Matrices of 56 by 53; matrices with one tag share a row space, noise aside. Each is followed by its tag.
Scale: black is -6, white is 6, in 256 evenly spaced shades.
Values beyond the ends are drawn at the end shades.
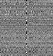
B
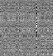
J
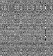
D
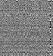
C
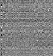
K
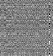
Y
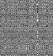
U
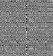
B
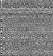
K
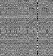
U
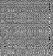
Y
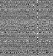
U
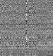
B
